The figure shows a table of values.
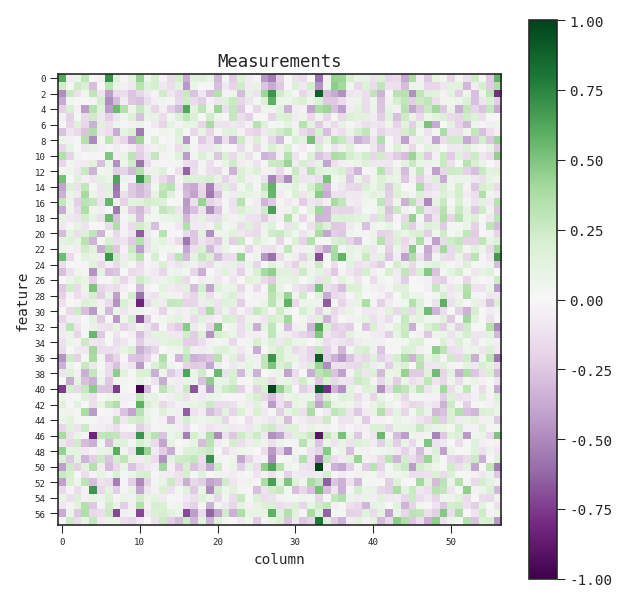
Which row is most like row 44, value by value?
51
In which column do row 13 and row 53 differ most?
10
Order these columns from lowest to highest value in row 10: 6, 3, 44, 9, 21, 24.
44, 24, 3, 21, 9, 6
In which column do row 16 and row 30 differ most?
47
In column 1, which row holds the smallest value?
39
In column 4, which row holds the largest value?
53
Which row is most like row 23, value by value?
0
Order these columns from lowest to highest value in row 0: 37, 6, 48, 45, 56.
48, 37, 45, 56, 6
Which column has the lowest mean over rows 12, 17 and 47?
16
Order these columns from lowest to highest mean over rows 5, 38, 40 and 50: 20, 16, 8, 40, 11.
11, 8, 40, 20, 16
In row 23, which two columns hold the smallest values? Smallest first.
33, 27
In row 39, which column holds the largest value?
19
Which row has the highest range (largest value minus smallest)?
40
